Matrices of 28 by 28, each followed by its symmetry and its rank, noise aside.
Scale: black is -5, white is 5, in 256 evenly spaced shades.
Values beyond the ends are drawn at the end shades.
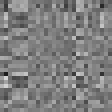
no symmetry, rank two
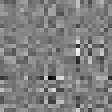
antisymmetric, rank two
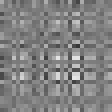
symmetric, rank one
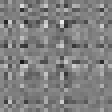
antisymmetric, rank two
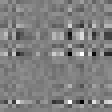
no symmetry, rank one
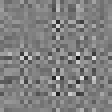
antisymmetric, rank two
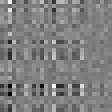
no symmetry, rank one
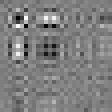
symmetric, rank one
